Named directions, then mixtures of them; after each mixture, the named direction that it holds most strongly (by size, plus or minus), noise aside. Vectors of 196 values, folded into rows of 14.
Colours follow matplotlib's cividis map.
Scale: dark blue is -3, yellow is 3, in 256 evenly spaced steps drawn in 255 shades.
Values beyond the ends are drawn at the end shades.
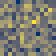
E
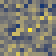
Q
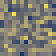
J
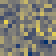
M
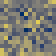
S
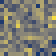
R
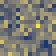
M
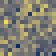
M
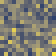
R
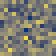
J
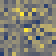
S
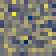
J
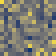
R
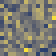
R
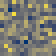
J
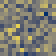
Q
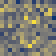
E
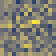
E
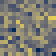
R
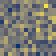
M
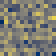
R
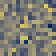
J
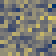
Q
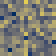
M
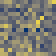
S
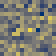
Q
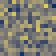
J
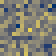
Q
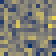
R
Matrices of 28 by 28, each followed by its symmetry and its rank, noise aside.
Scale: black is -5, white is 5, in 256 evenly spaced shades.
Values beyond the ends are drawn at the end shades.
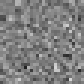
antisymmetric, rank six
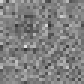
symmetric, rank six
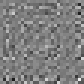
symmetric, rank four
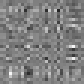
no symmetry, rank three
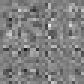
antisymmetric, rank four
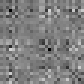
symmetric, rank three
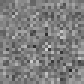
symmetric, rank six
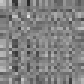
no symmetry, rank three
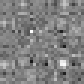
symmetric, rank four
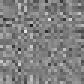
antisymmetric, rank four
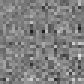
no symmetry, rank four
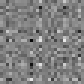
no symmetry, rank three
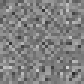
symmetric, rank six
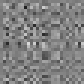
no symmetry, rank three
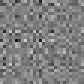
no symmetry, rank three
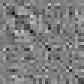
symmetric, rank four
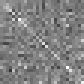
symmetric, rank six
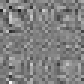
no symmetry, rank four
